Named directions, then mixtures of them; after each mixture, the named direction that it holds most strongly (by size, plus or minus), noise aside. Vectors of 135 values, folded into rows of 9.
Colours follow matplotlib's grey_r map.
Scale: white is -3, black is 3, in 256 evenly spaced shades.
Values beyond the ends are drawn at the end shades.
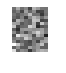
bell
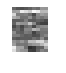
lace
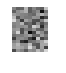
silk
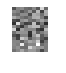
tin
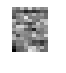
lace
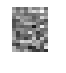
silk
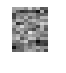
lace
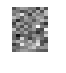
tin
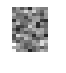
bell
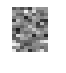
bell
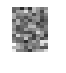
bell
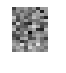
tin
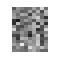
tin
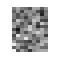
bell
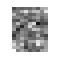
lace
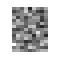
bell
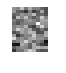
bell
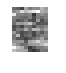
lace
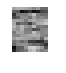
lace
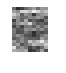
lace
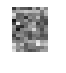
lace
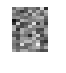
tin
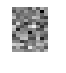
tin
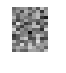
tin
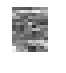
lace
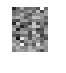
tin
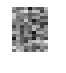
silk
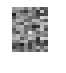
silk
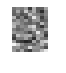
bell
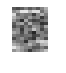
lace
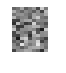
tin
